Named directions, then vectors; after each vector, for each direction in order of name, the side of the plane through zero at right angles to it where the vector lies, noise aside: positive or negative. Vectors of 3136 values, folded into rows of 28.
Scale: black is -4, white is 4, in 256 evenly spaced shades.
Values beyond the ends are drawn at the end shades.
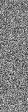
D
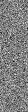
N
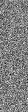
positive, positive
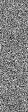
negative, positive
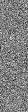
positive, negative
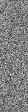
negative, negative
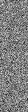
negative, negative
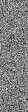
negative, positive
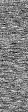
positive, negative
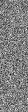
positive, positive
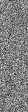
negative, negative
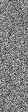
negative, negative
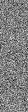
positive, negative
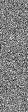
positive, negative
